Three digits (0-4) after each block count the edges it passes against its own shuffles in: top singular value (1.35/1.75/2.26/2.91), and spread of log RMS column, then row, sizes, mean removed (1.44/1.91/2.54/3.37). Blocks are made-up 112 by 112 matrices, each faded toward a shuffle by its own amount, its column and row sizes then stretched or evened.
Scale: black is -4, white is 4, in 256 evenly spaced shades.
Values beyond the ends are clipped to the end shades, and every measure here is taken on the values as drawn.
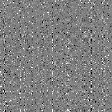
3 3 1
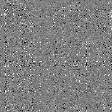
2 3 3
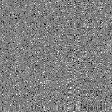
3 2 0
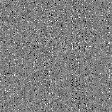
0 3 1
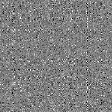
2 3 2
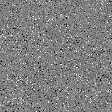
1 1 1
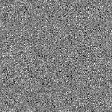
2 2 1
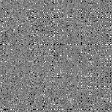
3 3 3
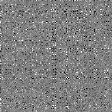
2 3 3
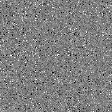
1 2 2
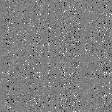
1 3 2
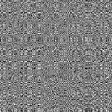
4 3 3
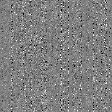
1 4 0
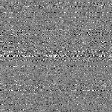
3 1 4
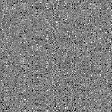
3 3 1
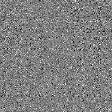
1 2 2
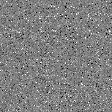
1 1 1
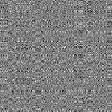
4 0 3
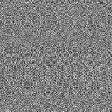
3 1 3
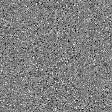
0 1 0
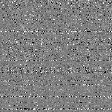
2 1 4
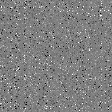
0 2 1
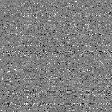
3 0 3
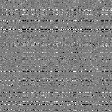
4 1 4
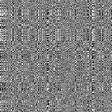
4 4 2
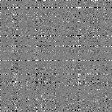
3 3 4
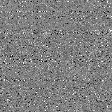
2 0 3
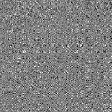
3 2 3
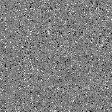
0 2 1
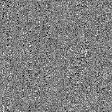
1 3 0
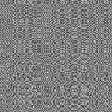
4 3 0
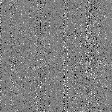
0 4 0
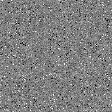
1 2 0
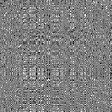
4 3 1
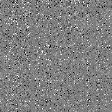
0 3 2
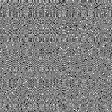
4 0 1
